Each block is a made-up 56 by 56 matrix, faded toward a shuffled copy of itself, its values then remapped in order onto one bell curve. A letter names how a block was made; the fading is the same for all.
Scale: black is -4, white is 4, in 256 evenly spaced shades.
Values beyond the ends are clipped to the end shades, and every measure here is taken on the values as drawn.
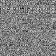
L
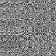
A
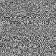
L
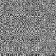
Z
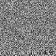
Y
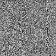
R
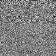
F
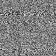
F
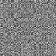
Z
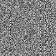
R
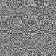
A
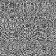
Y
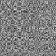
A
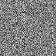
R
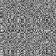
Z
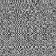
A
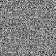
L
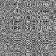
A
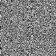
R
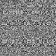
L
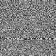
L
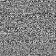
F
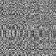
Z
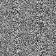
R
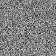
F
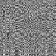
A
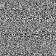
F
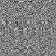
A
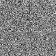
F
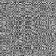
Z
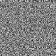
Y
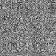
Y
